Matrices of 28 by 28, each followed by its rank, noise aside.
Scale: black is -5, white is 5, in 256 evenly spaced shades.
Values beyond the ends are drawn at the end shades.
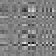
one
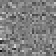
four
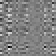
two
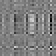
one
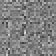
six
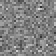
six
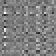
two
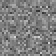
six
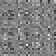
four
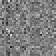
six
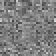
six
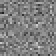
four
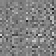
four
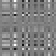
one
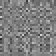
three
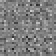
four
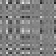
one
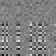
one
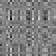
two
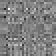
four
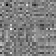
three
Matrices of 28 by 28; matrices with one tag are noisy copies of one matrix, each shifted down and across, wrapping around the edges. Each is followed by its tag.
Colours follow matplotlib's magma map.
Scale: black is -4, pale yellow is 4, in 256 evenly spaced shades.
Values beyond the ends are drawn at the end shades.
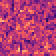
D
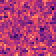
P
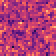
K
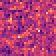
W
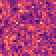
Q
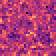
P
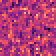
D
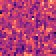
D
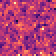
P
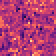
D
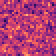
Q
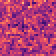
P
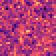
Q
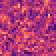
D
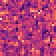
D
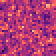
W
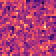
W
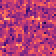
D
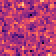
W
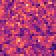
K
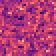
W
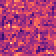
D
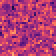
W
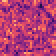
K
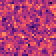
P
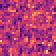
D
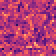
P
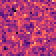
Q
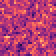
K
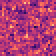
W
